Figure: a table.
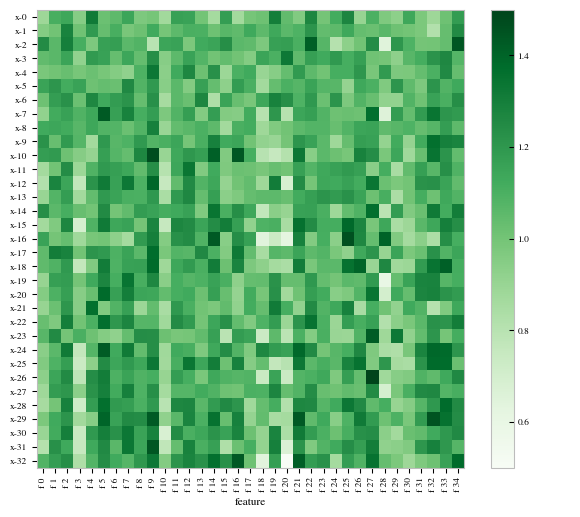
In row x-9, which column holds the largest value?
f 32
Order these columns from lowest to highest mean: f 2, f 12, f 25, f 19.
f 19, f 25, f 12, f 2
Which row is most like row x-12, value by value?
x-31
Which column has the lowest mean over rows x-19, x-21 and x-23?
f 28
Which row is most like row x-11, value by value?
x-13
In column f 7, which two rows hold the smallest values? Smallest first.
x-16, x-4
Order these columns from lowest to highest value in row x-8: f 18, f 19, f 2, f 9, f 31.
f 18, f 19, f 31, f 2, f 9
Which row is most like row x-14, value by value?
x-9
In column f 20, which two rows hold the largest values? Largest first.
x-3, x-6
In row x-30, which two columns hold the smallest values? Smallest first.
f 10, f 3
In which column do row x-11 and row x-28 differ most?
f 15
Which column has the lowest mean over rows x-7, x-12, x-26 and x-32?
f 20
